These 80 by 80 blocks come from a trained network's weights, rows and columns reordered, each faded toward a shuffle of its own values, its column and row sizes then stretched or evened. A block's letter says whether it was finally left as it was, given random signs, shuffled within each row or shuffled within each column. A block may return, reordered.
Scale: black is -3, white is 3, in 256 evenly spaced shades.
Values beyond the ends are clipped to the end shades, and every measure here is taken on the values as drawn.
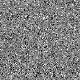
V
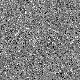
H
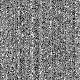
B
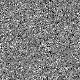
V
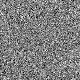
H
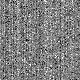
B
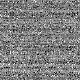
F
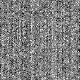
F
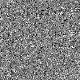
V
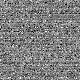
H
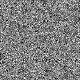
V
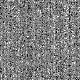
F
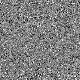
H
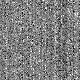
B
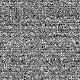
F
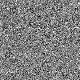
H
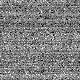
H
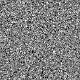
V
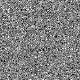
V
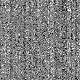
F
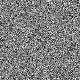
V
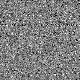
H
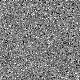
H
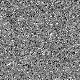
H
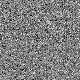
H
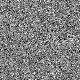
H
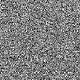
F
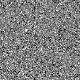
V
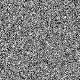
B
